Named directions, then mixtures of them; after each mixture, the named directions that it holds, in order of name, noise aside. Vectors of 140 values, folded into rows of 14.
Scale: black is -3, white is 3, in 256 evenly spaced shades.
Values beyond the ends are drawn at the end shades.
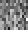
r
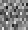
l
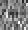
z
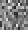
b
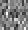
l, z.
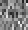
z.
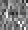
z.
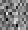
b, l.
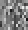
b, r.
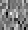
l, z.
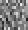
b, r.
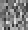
l, r.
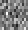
l, z.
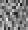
b, r.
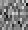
l, z.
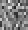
b.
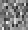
l, r.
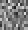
b.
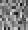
b, r.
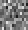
b, l.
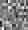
b, l.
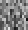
r.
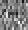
z.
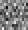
l.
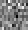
b, l.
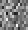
b, l.
